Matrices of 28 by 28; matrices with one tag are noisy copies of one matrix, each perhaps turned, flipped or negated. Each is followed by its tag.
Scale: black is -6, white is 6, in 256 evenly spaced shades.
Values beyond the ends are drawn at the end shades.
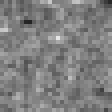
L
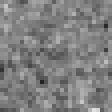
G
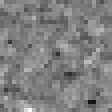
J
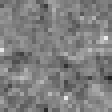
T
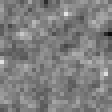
T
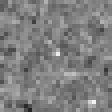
J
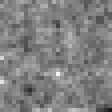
L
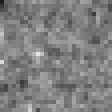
L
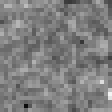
G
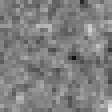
L
